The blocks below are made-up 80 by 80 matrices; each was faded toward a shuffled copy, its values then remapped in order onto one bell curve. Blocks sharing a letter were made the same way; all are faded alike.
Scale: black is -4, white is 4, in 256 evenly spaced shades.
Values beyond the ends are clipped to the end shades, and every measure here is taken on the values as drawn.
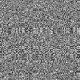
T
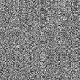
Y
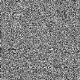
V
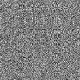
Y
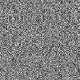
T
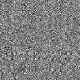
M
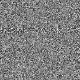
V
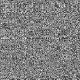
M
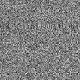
Y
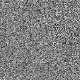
V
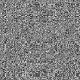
M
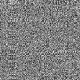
Y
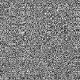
M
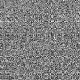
T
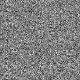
V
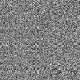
T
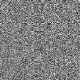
M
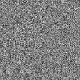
Y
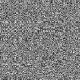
M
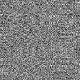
T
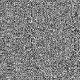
M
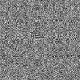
T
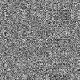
Y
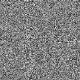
V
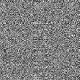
Y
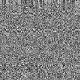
T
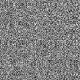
Y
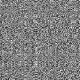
M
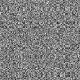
T
